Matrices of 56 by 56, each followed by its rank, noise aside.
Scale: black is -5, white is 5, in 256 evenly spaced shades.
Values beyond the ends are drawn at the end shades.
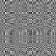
two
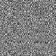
eight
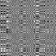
two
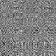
six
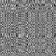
four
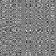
four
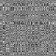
four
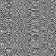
four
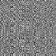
six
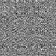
eight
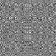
six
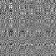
three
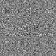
eight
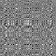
three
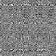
six
